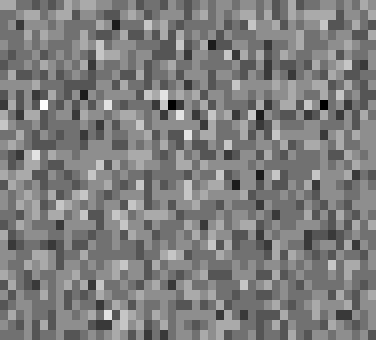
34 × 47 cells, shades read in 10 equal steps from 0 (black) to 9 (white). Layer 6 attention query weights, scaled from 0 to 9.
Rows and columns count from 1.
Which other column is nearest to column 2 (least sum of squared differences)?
39
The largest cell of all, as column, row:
6, 11
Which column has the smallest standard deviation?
38
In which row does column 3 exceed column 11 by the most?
14
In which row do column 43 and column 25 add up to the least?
12
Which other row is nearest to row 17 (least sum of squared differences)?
20
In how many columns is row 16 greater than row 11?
24
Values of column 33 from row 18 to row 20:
1 3 4
